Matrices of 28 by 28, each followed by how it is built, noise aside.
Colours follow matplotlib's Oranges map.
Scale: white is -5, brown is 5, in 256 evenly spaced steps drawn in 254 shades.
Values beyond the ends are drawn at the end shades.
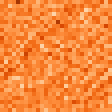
Hankel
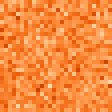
noise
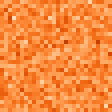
noise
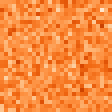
noise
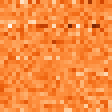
uneven rows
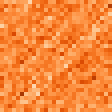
Hankel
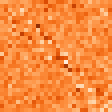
banded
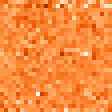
uneven rows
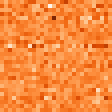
uneven rows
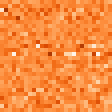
uneven rows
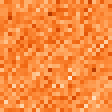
Hankel
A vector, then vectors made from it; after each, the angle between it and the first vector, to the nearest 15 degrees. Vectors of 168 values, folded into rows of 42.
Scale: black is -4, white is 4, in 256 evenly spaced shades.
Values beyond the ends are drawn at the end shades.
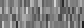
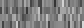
165 degrees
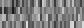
120 degrees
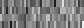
150 degrees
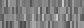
120 degrees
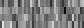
45 degrees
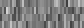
60 degrees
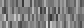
105 degrees
